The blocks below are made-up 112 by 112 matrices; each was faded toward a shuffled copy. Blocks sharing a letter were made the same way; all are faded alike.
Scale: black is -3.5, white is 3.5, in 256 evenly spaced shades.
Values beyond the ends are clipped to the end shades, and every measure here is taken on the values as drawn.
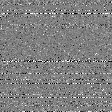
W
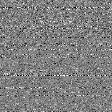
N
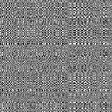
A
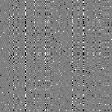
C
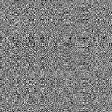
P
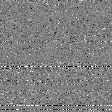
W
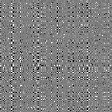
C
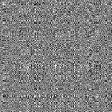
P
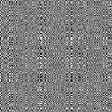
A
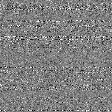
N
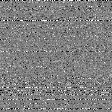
W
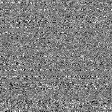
N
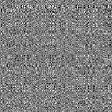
P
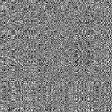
P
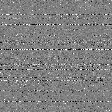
W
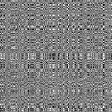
A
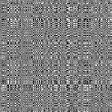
A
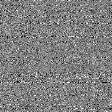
N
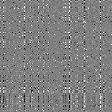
C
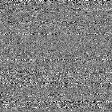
N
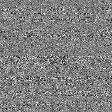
N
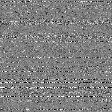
W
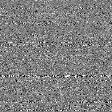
N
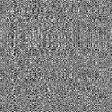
P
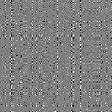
C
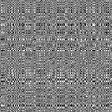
A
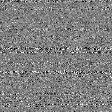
N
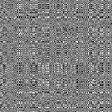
A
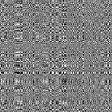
A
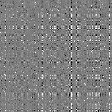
C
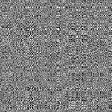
P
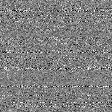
N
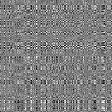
A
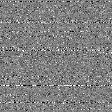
N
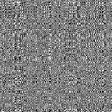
P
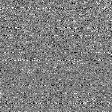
N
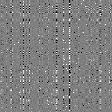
C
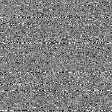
N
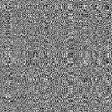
P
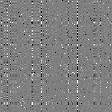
C
